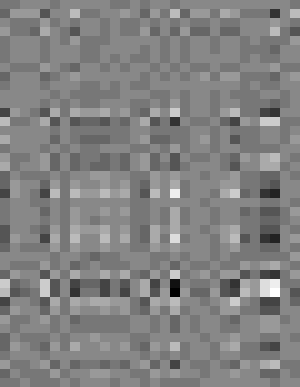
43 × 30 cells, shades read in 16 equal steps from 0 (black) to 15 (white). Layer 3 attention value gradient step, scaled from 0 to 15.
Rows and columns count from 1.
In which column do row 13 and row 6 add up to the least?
28
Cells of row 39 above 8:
9
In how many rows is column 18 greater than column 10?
22
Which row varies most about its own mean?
33
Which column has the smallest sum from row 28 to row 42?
18
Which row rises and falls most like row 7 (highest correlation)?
10
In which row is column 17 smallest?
16
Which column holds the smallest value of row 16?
24
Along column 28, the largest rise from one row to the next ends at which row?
32
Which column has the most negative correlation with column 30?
19
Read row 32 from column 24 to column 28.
3 10 9 13 14
